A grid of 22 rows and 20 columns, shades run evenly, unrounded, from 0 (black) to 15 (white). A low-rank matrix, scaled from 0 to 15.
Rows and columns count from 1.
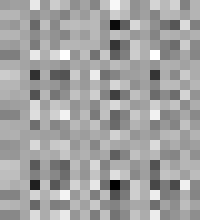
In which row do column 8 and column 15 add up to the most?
19
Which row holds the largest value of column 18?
1
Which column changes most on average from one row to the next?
12
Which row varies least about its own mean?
7
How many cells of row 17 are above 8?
15
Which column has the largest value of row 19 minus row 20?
10
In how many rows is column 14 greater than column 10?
10
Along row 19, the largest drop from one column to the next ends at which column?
4
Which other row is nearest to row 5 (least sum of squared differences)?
3
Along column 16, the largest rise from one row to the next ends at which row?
20
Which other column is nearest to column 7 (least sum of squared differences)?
16
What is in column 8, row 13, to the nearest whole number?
11
